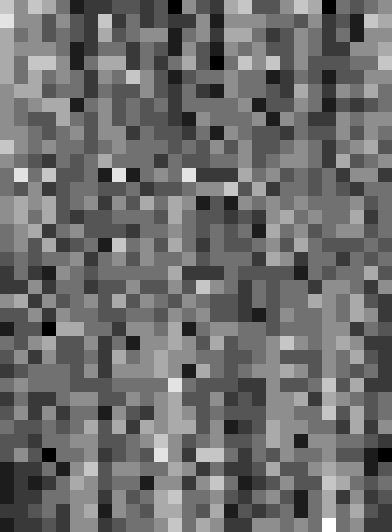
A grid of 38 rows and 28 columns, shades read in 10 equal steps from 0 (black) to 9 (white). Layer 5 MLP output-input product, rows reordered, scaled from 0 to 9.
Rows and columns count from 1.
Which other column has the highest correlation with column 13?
24
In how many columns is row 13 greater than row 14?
11
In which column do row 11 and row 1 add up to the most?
1
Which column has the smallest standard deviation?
23
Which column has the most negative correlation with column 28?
12
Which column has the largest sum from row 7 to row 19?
2
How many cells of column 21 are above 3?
24
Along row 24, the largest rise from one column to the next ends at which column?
5
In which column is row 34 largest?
7
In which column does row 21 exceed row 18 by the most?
15
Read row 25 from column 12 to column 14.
5 6 5
